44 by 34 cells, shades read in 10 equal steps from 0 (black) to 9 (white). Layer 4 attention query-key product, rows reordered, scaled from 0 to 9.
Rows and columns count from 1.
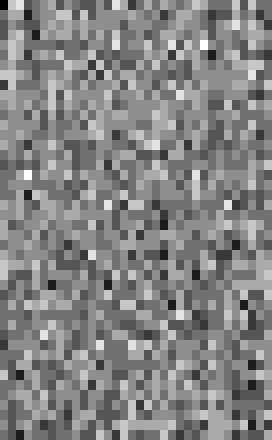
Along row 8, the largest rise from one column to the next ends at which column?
14
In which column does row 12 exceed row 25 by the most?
30
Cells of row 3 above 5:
7
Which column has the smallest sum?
33
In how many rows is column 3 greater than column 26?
23
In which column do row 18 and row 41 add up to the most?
4
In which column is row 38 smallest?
3
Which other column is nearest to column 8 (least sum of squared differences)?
6
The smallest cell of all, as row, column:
1, 1
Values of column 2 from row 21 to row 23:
5 5 3
